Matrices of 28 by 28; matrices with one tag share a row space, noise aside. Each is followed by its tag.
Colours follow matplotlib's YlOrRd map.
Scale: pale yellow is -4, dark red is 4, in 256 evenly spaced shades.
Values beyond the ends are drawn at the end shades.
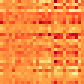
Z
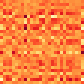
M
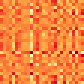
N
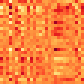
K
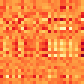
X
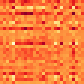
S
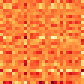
M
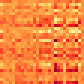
Z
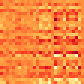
Z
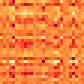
S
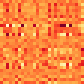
X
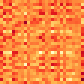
M
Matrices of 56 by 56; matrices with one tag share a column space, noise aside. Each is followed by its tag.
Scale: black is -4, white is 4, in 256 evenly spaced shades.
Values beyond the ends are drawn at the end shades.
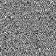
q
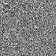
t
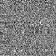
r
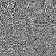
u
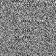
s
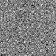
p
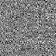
p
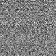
r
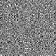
p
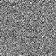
s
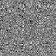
u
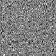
p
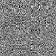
u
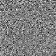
r
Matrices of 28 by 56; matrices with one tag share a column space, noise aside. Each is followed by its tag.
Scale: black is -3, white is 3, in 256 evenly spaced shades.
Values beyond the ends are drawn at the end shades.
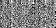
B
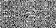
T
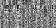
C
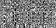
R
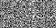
T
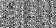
T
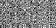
R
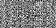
T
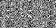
T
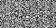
T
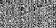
B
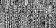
C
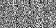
B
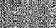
B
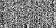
R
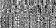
C
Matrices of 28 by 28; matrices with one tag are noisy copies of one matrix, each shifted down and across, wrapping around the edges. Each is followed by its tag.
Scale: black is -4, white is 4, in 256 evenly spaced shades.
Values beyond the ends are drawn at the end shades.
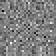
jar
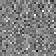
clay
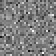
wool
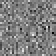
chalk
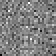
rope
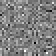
rope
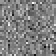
chalk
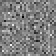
rope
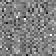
clay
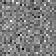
rope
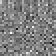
jar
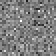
rope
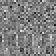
jar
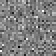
wool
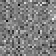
clay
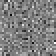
rope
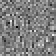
chalk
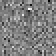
chalk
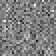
clay
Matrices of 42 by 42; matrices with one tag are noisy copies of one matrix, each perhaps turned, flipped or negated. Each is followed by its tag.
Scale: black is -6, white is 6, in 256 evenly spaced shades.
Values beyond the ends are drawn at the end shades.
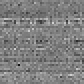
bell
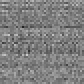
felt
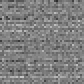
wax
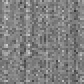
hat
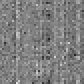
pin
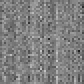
felt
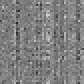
pin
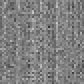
felt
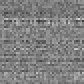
bell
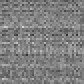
felt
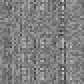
bell
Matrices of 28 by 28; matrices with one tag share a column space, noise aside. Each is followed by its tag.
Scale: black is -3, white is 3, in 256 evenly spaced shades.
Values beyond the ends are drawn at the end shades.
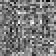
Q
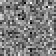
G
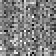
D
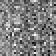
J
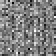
D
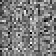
G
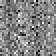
J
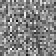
G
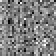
Q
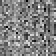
J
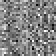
D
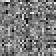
Q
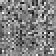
G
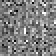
Q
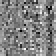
G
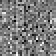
J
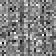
J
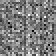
D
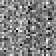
G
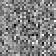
J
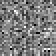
G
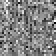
G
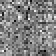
G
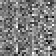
D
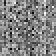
G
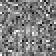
Q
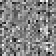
Q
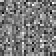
Q
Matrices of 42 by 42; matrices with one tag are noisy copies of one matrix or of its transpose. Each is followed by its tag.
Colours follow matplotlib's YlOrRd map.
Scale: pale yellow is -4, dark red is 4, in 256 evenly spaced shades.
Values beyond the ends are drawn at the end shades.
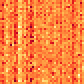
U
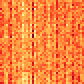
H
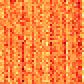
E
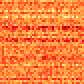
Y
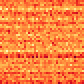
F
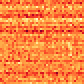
U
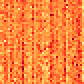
E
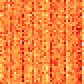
E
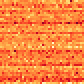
E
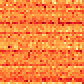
E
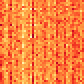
H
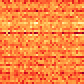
H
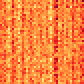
F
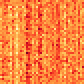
Y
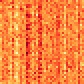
Y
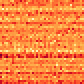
F
